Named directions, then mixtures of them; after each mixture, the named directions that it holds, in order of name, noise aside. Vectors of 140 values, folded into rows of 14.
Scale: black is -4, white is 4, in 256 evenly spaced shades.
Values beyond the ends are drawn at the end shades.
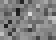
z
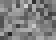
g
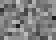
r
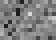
z.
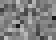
r.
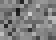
z.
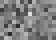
r, z.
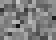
r.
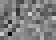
g, z.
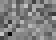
g, z.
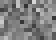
g, r.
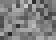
g.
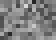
g.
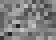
g, r.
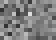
r, z.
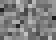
r.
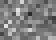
z.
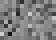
g, z.
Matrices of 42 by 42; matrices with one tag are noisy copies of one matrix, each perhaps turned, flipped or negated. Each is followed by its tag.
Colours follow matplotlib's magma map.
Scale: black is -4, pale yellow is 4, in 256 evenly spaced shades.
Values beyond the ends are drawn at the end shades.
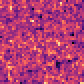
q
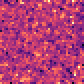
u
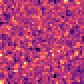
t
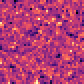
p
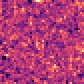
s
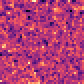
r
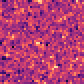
s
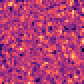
r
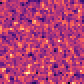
r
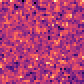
t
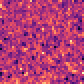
u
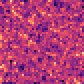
u
